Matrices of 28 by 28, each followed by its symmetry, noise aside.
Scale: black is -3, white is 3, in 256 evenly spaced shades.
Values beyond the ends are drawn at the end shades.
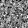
no symmetry.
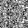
mirrored top to bottom.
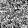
same after a half turn.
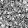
same after a half turn.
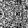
mirrored top to bottom.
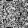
mirrored top to bottom.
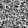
symmetric.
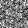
same after a half turn.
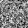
symmetric.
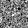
symmetric across the other diagonal.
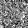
antisymmetric.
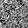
symmetric.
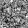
symmetric across the other diagonal.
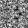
mirrored top to bottom.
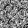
symmetric.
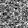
mirrored top to bottom.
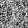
mirrored top to bottom.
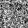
antisymmetric.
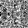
mirrored top to bottom.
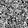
no symmetry.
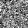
antisymmetric.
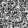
symmetric.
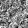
symmetric.
